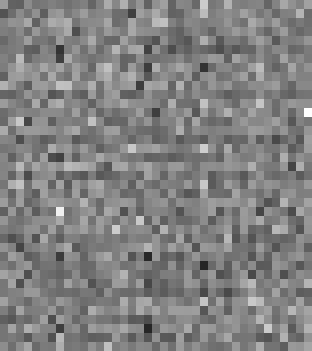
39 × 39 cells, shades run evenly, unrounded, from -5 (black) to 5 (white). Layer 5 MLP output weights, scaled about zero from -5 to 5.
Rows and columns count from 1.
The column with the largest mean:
39
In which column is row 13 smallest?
20
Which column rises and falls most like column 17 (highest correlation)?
7
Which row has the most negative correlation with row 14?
1
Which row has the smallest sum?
16
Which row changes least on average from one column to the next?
15
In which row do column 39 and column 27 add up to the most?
13
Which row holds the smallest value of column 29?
33
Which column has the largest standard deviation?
8
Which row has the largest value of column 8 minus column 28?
24
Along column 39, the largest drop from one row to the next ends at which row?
14
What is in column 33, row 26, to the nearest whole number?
-1
